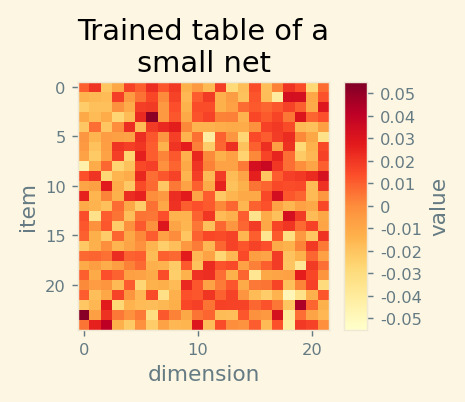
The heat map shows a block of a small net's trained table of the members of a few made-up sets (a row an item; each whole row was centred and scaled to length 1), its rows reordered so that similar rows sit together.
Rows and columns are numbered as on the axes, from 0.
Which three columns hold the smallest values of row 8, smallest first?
0, 3, 4
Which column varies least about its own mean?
10
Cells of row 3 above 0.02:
3
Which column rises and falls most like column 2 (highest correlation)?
14
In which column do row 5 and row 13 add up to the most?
18
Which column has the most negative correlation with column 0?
16
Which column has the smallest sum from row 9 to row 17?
1
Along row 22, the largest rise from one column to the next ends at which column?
19
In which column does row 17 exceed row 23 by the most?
9
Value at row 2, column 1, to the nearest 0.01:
-0.02
